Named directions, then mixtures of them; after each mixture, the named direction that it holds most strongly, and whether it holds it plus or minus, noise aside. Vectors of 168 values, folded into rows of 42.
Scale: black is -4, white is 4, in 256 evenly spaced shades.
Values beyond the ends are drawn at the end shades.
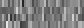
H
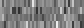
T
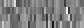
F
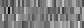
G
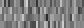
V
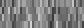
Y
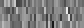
F, plus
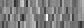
V, minus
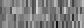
T, minus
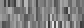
F, minus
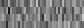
G, plus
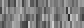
F, minus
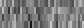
Y, minus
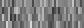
Y, plus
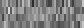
G, minus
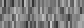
T, minus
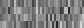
T, minus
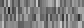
G, plus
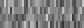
V, minus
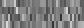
F, plus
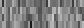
Y, minus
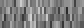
V, minus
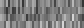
T, plus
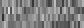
G, minus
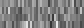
T, plus
